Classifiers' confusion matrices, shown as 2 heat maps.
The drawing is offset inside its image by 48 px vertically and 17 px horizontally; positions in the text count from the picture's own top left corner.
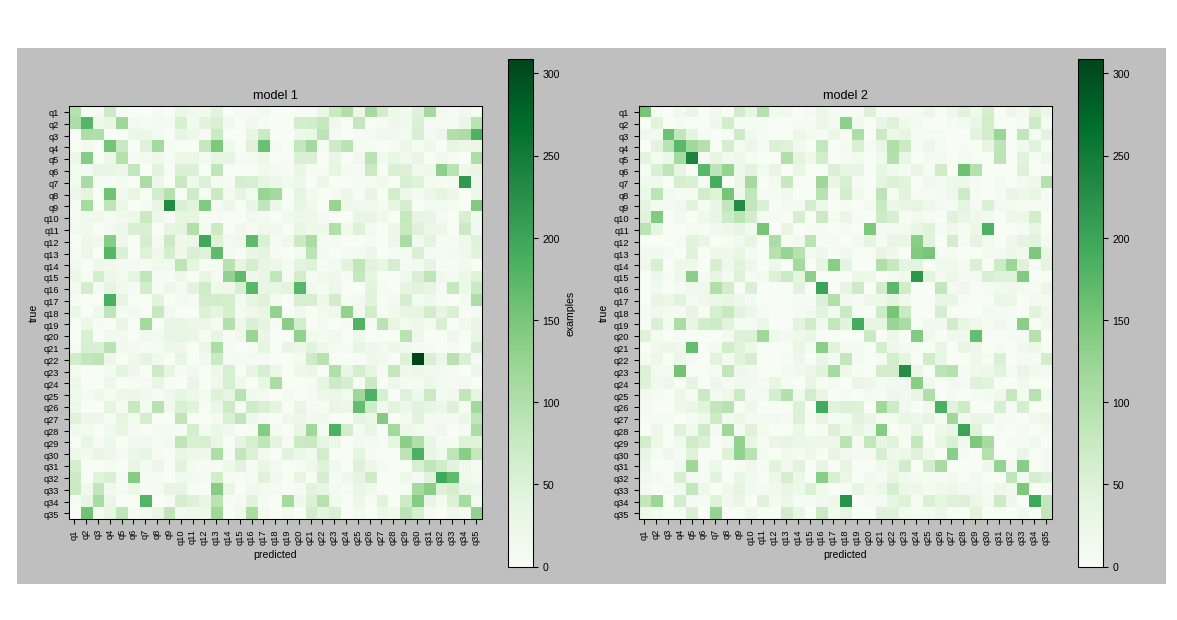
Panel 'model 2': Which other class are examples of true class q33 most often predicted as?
q5
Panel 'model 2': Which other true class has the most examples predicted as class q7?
q35
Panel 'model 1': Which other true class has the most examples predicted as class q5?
q2
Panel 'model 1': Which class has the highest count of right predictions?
q9
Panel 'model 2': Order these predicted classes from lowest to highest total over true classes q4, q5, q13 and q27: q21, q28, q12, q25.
q28, q21, q12, q25
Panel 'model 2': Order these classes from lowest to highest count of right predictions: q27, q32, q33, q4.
q32, q27, q33, q4
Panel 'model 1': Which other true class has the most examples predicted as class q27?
q19
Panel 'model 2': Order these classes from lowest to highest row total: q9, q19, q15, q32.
q32, q9, q15, q19
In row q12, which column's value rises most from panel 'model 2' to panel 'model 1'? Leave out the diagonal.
q16
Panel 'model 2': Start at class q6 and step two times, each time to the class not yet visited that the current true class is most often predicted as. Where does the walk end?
q21
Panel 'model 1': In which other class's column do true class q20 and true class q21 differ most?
q16
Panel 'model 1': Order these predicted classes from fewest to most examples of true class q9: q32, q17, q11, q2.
q32, q11, q17, q2
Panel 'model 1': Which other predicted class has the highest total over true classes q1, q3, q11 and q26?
q35
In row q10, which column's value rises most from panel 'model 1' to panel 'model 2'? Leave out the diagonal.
q2
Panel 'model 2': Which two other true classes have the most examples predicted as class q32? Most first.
q14, q25
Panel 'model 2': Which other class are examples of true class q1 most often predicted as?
q11
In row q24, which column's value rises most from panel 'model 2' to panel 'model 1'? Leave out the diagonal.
q18
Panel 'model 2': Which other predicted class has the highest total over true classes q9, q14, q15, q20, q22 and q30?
q24
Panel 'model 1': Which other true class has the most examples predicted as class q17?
q4
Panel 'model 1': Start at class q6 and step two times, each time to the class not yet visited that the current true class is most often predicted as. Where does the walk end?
q33
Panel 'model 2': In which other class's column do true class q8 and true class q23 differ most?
q4
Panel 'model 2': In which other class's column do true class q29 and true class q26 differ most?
q16
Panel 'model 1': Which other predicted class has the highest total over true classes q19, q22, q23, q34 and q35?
q30
